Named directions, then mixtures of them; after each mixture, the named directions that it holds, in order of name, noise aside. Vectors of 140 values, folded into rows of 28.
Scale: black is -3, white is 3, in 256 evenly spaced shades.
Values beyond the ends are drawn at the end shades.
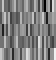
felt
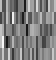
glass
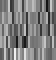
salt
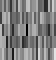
felt, glass, salt.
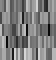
felt, glass, salt.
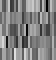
glass, salt.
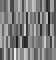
salt.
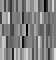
felt, glass, salt.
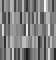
felt, salt.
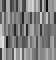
glass, salt.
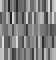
felt, glass, salt.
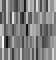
glass.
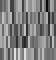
salt.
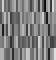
felt.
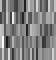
glass.
